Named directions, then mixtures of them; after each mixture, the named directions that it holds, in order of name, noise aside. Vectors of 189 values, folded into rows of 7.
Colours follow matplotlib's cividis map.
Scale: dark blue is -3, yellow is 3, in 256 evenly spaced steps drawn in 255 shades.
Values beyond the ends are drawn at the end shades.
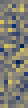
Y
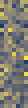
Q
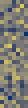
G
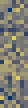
G.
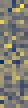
G, Y.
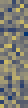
G.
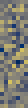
Y.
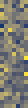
Q.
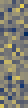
G.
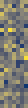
Q, Y.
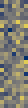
Q.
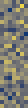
G.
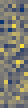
Y.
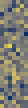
G.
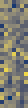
G, Q.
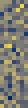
G.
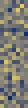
G.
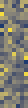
Q.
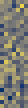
G, Q.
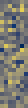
Y.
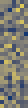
G.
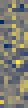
G, Y.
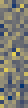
G, Q.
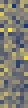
Q, Y.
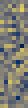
Y.
